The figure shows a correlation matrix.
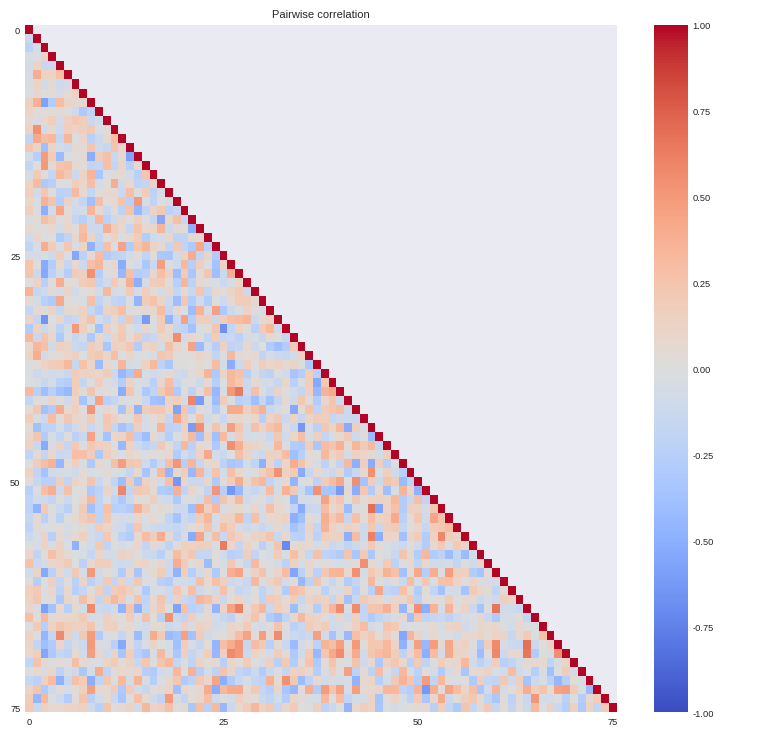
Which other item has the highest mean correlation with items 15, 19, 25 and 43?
59
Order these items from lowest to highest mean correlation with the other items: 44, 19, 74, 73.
19, 74, 44, 73
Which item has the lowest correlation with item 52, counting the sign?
34
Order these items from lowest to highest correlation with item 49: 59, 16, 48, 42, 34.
48, 42, 16, 59, 34
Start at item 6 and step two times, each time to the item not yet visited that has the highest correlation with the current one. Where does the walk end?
72
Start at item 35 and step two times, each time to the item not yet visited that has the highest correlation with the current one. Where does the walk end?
41
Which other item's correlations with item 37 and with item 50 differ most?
51
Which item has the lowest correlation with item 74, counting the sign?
1
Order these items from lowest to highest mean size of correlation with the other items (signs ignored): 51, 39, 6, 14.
6, 39, 14, 51
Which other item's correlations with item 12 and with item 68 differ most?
64
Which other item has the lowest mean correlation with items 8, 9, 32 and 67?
2
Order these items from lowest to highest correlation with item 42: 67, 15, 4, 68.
15, 67, 4, 68
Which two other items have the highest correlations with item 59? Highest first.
43, 19
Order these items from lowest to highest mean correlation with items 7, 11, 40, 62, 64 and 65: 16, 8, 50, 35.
16, 35, 50, 8
